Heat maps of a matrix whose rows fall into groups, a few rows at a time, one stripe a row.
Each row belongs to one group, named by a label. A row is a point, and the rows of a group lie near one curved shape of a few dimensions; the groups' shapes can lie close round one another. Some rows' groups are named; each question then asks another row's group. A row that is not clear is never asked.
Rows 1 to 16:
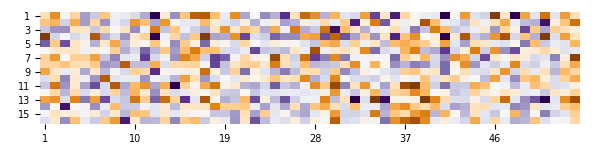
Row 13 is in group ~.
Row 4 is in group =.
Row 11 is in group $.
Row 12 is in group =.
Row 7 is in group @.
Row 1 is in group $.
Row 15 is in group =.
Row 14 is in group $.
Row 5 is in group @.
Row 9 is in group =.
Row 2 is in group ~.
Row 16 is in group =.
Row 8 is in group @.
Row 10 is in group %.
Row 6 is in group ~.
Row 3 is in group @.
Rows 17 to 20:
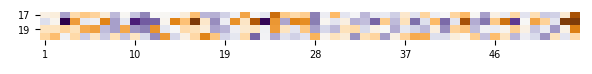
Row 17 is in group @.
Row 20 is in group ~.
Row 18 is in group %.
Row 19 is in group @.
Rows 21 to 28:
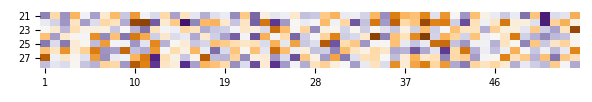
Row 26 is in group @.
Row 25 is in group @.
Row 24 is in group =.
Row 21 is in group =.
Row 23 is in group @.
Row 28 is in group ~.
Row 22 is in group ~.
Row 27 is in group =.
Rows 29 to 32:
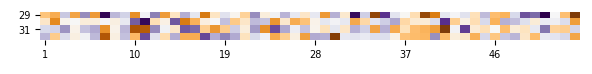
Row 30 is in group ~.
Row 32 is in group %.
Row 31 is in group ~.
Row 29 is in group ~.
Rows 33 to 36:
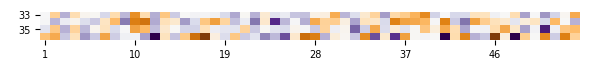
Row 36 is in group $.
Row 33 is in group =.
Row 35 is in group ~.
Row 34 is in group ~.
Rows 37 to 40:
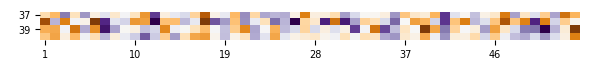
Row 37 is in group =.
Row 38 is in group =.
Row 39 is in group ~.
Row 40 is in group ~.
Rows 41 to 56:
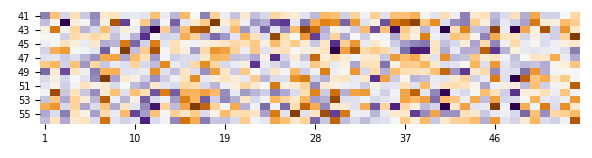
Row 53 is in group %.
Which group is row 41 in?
@
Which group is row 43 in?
$
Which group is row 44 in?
@
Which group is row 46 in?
@
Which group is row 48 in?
~
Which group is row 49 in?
@
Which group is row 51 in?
@
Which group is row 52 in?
$
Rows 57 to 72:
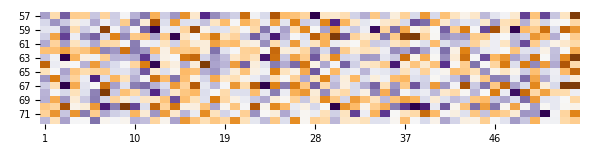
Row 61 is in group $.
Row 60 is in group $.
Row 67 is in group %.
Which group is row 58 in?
@
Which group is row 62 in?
@
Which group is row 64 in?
=
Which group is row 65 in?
@
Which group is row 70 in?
@
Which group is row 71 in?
~
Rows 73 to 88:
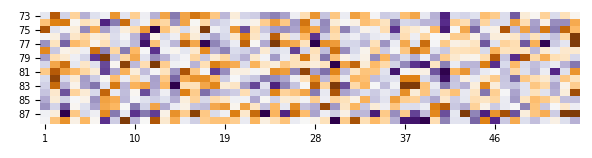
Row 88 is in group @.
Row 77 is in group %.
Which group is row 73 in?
$
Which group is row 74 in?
@
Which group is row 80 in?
@
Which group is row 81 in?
@
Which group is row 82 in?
$
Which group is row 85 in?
~
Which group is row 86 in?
@
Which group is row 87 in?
%
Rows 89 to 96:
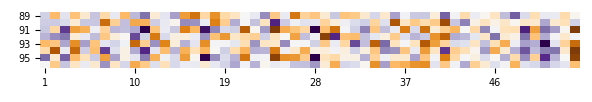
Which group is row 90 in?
~
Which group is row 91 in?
%
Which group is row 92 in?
@
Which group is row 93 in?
~
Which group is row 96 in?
=
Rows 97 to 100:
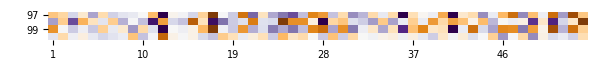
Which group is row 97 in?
=
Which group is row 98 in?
%
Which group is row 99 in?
=
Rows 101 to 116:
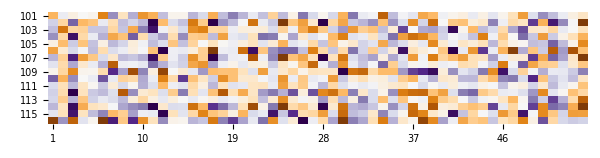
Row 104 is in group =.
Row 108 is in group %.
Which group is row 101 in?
=
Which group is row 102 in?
%
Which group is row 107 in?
%
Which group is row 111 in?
@
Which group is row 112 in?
$
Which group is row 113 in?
~
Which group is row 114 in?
%
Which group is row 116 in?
=
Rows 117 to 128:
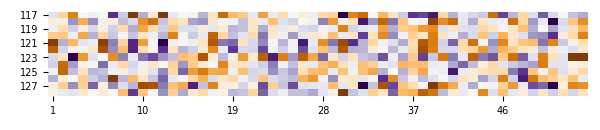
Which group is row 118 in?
~
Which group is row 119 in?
=
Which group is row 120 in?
~
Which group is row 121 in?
=
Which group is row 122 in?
=
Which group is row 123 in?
%
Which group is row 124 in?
$
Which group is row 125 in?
$
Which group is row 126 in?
%
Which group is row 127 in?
~
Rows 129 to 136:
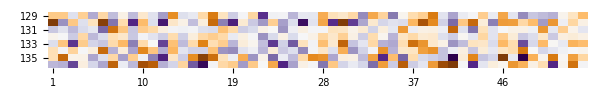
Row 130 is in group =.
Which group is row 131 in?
~
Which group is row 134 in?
=
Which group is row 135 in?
$
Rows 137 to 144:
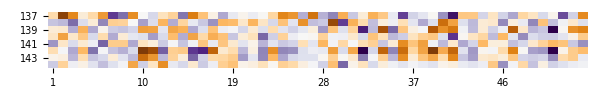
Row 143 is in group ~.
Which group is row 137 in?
@
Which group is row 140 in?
~
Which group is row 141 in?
~
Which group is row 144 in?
@
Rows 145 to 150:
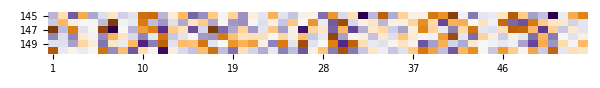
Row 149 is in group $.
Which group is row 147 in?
=
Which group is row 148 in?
@
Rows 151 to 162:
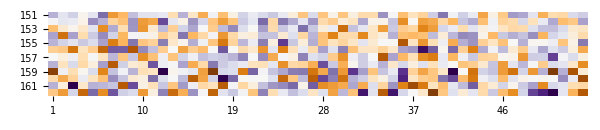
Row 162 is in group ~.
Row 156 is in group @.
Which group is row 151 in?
~
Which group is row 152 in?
~
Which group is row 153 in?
=
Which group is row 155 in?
~
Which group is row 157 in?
=
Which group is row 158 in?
%
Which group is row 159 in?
=
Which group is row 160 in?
@
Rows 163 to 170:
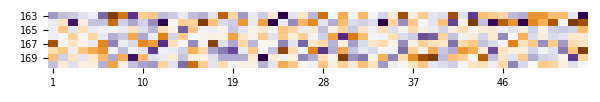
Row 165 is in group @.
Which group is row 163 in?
~
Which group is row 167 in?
=
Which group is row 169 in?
=
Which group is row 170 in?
~
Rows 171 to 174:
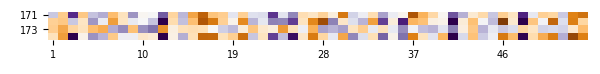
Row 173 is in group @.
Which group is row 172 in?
$
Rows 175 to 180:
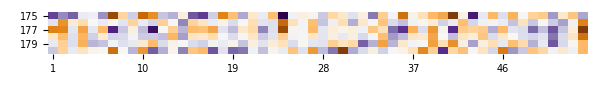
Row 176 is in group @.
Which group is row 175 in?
~
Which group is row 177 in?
~
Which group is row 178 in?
~
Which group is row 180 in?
%
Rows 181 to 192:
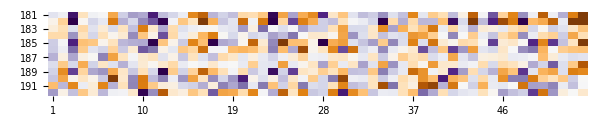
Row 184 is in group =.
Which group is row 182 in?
%
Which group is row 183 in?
=
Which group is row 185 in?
%
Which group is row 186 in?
$
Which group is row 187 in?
~
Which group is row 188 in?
~
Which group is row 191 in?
=
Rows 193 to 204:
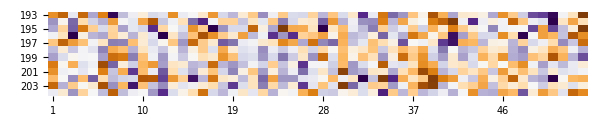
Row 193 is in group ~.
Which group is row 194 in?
~
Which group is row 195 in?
%
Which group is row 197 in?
@
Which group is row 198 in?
~
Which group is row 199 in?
~
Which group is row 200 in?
=
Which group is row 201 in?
=
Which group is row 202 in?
~
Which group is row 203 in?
=
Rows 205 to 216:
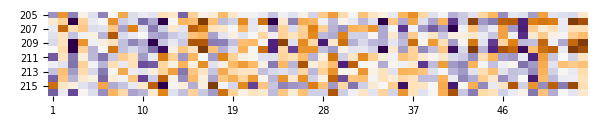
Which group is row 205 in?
$
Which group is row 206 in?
%
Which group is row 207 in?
$
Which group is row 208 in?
%
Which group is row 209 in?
%
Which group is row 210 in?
%
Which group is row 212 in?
$
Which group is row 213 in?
$
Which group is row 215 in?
=
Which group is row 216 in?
@
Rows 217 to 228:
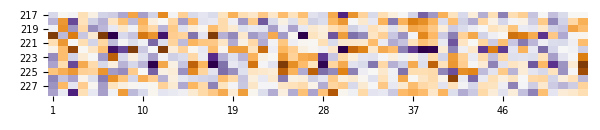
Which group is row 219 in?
=
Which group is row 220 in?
=
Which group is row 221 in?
~
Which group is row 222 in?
@
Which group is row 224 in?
%
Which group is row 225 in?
@
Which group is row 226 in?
~
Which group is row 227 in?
@
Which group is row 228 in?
$
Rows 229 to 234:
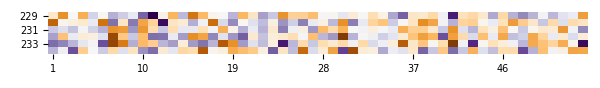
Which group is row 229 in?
~
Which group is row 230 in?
=
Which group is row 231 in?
~
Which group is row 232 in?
%
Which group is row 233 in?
~
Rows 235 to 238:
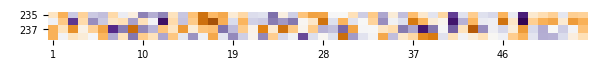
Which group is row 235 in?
$
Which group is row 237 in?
@
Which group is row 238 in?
=
